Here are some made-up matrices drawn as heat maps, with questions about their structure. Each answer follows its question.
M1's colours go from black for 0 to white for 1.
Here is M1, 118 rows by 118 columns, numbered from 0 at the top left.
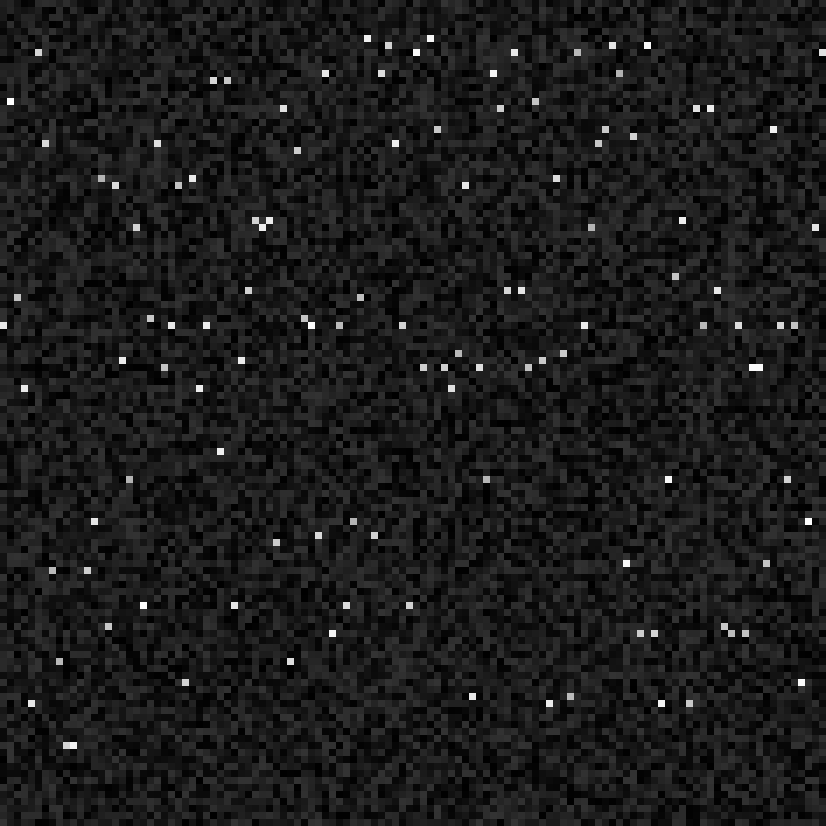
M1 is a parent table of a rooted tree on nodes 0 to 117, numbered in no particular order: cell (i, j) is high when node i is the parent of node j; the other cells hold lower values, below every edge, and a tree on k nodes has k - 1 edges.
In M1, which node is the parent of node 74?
41
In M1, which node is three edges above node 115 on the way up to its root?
94
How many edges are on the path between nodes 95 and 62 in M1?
3
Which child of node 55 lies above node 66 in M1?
64
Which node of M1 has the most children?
46
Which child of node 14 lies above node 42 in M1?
76
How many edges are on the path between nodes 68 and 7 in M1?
3
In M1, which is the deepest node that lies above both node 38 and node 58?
86
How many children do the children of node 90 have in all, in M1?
2
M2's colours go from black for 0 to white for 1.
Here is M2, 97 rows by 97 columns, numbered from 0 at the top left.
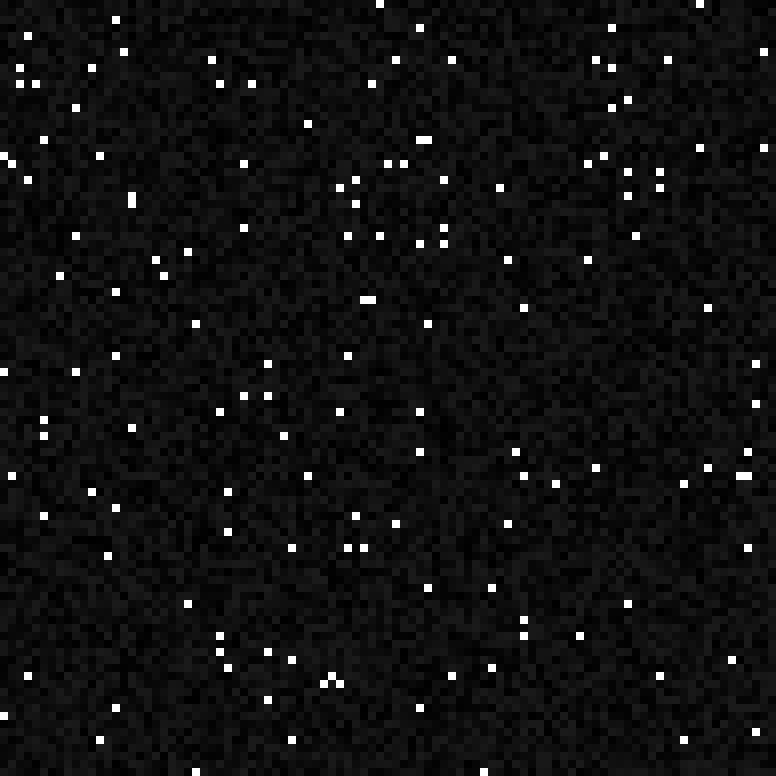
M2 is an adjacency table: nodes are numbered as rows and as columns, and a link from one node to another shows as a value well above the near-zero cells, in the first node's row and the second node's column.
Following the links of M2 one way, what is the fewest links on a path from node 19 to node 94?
5
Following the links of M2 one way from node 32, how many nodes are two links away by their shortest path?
6
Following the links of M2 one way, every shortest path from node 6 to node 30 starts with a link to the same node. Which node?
node 15
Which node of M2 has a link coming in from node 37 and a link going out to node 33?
node 45
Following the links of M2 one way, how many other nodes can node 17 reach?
4
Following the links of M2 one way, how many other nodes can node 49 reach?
5
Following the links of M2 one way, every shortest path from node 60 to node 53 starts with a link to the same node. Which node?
node 85
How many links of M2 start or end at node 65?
6
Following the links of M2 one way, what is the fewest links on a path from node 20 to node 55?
2
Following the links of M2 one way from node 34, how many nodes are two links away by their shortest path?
10
